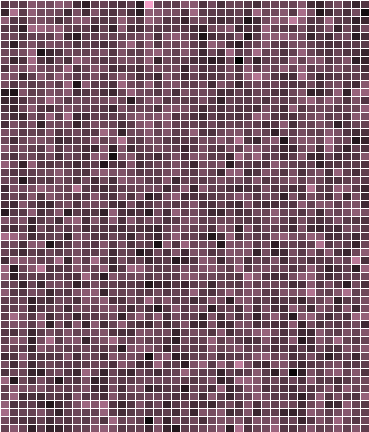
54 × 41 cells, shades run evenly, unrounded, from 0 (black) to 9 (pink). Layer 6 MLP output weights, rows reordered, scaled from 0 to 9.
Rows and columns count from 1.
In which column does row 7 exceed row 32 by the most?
29
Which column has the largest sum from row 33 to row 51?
28
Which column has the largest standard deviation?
17
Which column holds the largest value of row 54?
27
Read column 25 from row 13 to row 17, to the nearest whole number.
2 3 3 3 4
